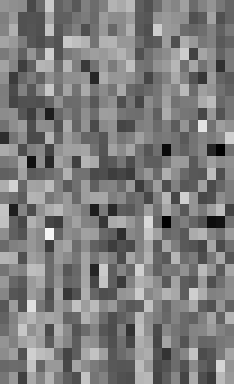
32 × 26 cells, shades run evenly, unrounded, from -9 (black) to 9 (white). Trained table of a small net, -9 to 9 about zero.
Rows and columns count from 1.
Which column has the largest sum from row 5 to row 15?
8
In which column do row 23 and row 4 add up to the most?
12
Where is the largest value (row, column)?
20, 6
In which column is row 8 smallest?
2
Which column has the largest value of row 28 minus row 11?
7
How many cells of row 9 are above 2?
3
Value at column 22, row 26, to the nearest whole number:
3
